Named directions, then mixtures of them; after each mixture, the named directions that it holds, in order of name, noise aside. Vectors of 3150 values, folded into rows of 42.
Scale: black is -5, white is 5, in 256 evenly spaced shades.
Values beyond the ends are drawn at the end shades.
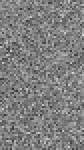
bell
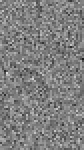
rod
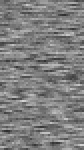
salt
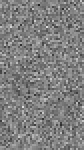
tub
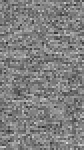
salt, tub.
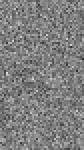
rod, tub.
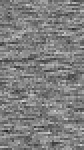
bell, salt.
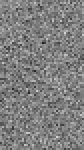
bell, rod, tub.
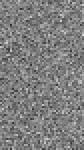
bell.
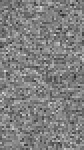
bell, rod, salt.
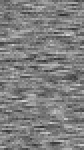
salt.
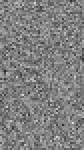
bell, rod.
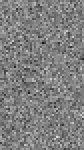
bell, rod, tub.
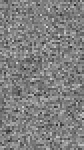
rod, salt, tub.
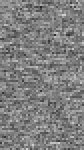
bell, rod, salt.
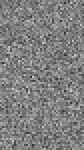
bell, tub.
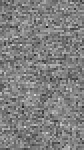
salt, tub.
